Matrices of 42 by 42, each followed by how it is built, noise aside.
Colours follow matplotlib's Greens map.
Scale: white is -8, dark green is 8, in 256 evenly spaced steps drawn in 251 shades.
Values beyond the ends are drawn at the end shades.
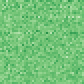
uneven rows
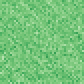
Toeplitz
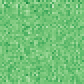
low rank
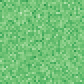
noise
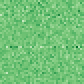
uneven rows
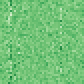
uneven columns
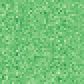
uneven columns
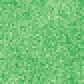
smooth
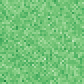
Toeplitz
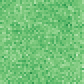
smooth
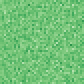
repeating rows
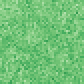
smooth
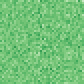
low rank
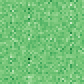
uneven columns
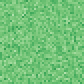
noise
